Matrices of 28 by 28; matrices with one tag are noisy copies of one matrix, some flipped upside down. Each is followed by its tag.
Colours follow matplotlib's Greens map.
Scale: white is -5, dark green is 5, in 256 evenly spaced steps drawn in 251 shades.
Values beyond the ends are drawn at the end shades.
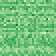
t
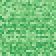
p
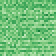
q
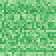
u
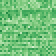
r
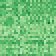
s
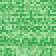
r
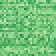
t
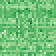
t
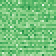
q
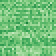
r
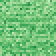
p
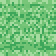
u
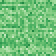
t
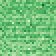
p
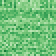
r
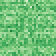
t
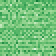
q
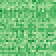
t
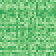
t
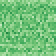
u
